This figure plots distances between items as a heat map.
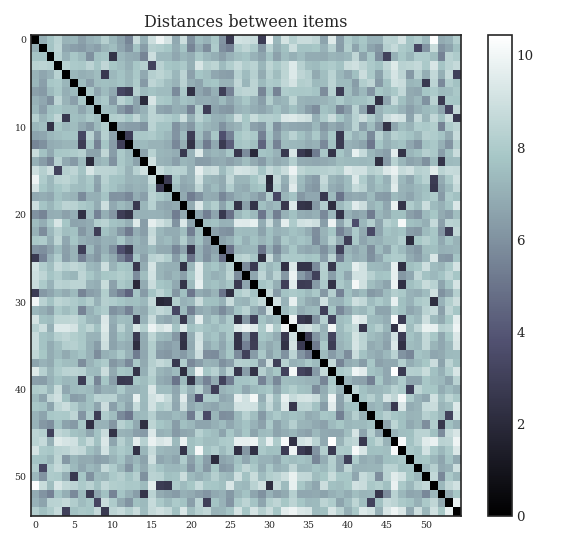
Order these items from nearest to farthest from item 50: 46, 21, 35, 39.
21, 39, 35, 46
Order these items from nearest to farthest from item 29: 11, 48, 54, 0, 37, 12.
0, 12, 11, 37, 48, 54
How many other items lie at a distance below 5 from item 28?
8
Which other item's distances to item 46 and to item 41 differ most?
33
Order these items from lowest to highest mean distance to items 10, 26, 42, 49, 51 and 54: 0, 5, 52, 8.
52, 8, 5, 0
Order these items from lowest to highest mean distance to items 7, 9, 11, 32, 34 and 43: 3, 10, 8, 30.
8, 10, 30, 3
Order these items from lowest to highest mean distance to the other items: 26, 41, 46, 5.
26, 5, 41, 46
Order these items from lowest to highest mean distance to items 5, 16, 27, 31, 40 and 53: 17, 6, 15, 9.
17, 6, 9, 15
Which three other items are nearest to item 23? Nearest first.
48, 40, 36
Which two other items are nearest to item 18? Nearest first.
37, 31
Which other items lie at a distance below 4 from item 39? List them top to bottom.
6, 11, 12, 20, 24
